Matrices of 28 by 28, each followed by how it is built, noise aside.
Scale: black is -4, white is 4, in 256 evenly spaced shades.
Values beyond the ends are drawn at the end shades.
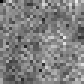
smooth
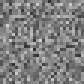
repeating columns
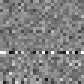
uneven rows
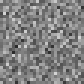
repeating columns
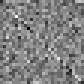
diagonal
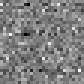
uneven rows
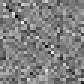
diagonal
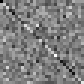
diagonal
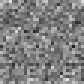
repeating columns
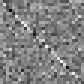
diagonal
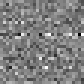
uneven rows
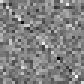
diagonal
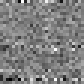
uneven rows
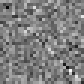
diagonal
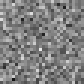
noise
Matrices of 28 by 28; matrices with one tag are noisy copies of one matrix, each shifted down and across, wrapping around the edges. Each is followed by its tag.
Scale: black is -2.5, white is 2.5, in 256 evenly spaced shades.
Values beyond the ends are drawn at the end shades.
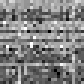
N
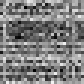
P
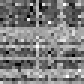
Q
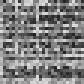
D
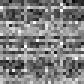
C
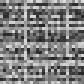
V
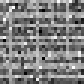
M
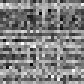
P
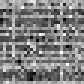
D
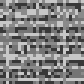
M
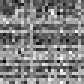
C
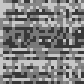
P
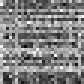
P
